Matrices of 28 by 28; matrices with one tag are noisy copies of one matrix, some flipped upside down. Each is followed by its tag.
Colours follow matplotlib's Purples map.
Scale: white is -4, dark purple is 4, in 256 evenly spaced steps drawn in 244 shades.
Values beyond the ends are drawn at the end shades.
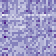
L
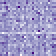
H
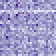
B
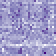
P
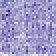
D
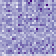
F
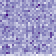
D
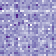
B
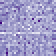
H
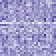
H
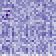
D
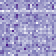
B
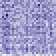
D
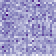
D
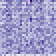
F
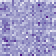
D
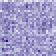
D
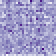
F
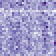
P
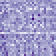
H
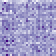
D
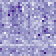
P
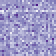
B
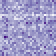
L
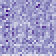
D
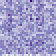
F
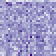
F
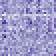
L
